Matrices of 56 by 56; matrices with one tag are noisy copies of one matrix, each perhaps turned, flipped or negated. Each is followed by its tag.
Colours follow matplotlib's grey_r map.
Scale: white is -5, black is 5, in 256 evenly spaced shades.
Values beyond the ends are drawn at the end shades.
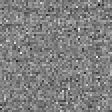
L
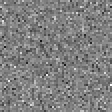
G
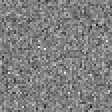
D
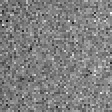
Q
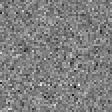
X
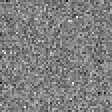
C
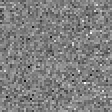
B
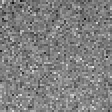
Q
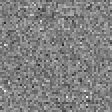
D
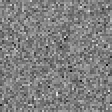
G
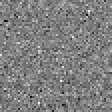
D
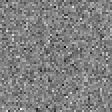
G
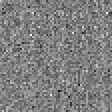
L
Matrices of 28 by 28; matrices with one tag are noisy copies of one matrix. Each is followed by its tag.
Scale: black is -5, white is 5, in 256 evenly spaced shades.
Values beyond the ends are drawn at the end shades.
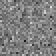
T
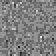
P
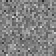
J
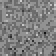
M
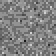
T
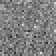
M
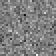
T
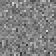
P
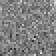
M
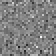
P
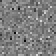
T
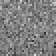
M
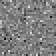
T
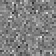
P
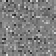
J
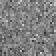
M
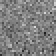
M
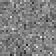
P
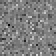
T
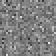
J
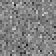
P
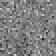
P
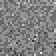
M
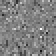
P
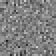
P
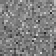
M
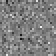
J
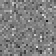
P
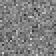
T
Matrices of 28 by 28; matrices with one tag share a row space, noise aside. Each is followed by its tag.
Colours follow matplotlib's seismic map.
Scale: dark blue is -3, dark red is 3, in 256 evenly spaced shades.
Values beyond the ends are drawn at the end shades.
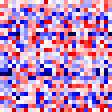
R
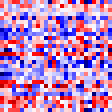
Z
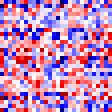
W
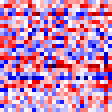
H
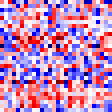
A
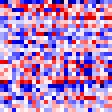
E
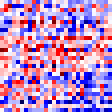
E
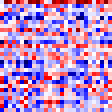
W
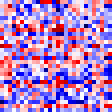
A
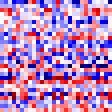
R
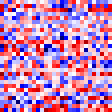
W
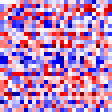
E
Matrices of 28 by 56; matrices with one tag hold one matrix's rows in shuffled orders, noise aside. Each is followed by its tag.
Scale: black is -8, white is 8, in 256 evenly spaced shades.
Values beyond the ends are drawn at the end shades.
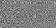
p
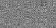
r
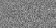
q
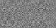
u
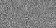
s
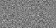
u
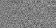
q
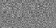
u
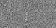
s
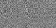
s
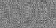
r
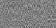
q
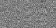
r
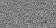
r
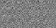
u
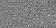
q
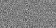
s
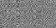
p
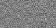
r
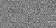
q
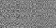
p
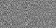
s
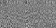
s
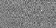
q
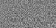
q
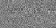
q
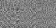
p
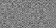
u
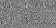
s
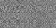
p
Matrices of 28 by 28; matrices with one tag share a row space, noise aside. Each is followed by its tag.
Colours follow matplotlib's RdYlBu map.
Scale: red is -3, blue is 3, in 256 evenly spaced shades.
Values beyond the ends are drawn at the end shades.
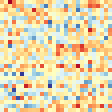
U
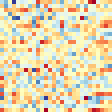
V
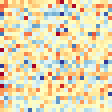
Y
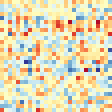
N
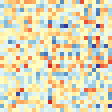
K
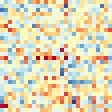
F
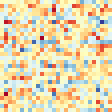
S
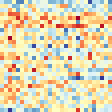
U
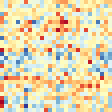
Y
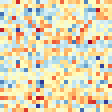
N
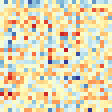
U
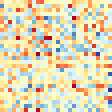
N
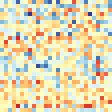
N
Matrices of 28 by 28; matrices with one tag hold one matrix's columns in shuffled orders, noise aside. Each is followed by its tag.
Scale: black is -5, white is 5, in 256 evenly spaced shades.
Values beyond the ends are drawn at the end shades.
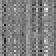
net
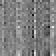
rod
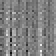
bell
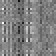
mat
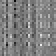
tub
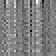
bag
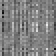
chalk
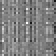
mat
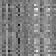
net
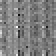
rod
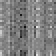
rod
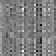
net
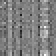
rod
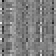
mat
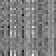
rod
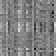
chalk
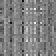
mat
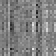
chalk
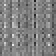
tub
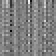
bag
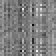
net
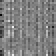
rod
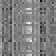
mat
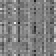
mat
